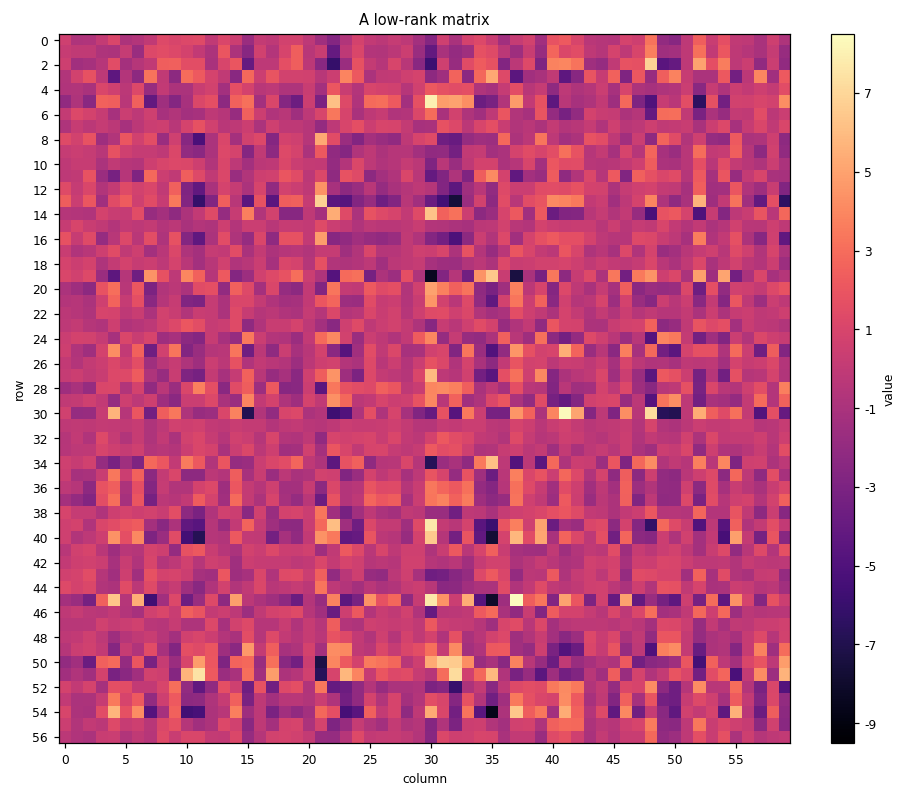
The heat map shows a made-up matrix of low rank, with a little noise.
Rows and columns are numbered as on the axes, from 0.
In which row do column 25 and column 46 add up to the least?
19
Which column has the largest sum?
37
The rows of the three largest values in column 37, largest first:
45, 54, 40
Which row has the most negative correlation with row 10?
14
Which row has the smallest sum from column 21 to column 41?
13
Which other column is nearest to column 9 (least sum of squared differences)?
42
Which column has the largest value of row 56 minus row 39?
48
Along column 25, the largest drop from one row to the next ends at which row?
46
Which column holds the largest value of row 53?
41
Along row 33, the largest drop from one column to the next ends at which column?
52
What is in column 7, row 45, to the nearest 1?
-6
